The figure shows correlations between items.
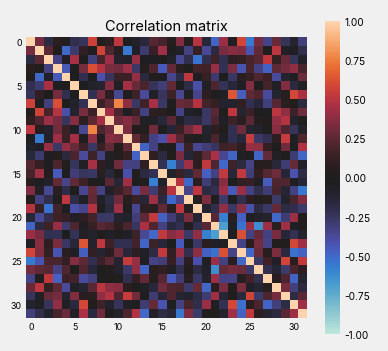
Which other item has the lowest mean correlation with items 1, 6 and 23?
13
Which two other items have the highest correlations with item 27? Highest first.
2, 21
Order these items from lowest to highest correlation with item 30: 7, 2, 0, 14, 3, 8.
2, 0, 7, 8, 14, 3
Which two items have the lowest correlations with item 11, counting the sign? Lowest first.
1, 15
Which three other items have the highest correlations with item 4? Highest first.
18, 12, 31
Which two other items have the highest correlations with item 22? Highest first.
24, 15
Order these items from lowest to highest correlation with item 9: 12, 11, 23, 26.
26, 23, 12, 11
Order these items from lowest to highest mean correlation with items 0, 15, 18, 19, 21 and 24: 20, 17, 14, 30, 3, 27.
30, 20, 3, 27, 14, 17
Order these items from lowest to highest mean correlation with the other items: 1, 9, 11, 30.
30, 1, 11, 9
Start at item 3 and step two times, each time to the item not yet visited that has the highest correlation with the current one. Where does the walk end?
10
